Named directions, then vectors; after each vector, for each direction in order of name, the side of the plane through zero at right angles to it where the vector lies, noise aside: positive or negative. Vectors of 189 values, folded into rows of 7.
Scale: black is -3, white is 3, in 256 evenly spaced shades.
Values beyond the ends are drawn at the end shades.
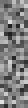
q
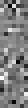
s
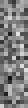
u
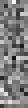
positive, negative, negative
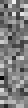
positive, negative, negative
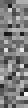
positive, positive, positive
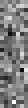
positive, negative, positive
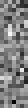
negative, positive, negative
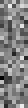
positive, negative, positive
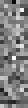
negative, positive, positive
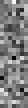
positive, negative, negative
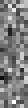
positive, negative, positive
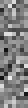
negative, negative, negative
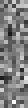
positive, negative, positive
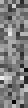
negative, positive, negative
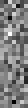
negative, positive, negative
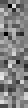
positive, positive, negative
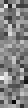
negative, positive, negative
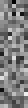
negative, positive, positive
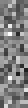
negative, negative, negative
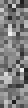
negative, positive, negative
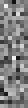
negative, positive, positive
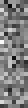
positive, positive, negative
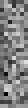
negative, negative, positive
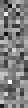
positive, positive, negative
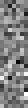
positive, positive, positive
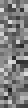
positive, positive, negative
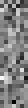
negative, positive, negative
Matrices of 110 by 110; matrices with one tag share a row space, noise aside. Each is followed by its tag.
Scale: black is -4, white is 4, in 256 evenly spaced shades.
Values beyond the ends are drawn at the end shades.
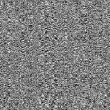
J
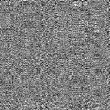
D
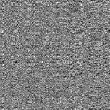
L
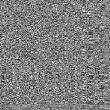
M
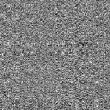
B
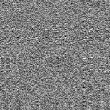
M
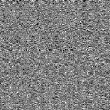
M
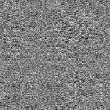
B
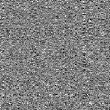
M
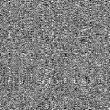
J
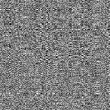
D
